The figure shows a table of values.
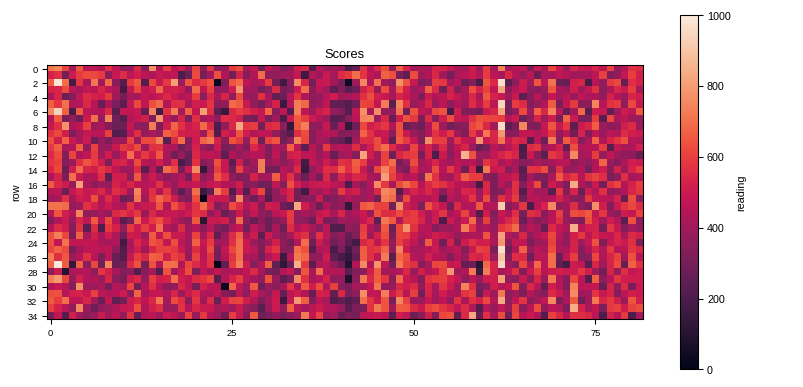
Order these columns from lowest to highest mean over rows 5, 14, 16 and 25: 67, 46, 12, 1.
67, 12, 1, 46
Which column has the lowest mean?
41
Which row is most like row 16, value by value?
33
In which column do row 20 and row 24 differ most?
10
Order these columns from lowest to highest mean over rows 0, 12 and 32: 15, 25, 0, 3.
3, 25, 15, 0
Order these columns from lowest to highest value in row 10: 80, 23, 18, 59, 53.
80, 23, 53, 18, 59
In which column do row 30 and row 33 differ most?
24
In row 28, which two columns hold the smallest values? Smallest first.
2, 59
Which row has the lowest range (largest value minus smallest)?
4
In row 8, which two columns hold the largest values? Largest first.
62, 26
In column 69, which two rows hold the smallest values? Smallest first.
17, 14
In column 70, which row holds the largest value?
15
